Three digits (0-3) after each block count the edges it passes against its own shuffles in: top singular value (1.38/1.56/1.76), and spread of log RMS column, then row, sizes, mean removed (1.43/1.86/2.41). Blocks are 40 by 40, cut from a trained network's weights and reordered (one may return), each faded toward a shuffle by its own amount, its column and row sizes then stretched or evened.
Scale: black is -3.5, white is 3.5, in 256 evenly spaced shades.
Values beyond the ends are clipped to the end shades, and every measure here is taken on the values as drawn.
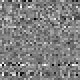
2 0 3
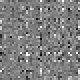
2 3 2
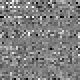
0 1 3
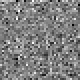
0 0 2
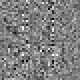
2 2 0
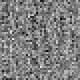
0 1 0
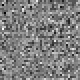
2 2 0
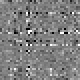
1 2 3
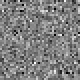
2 0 1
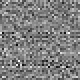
3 0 2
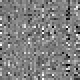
0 3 1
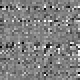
1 2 3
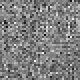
2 0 1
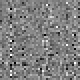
2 2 1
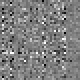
1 3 1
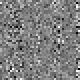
1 3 0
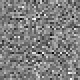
2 1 1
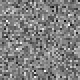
0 0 0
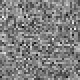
2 0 0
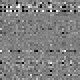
3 1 3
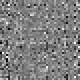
1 3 1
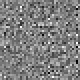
3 1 1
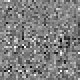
1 2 2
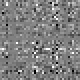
0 3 3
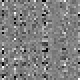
3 3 1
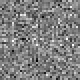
1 0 1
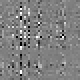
2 3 2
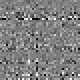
2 1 3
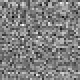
3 0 1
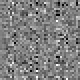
2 2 1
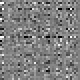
3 3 2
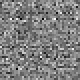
2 0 2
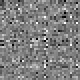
1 3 2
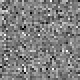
0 1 1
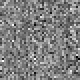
0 1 0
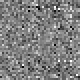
0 2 1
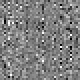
2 3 0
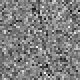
0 0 0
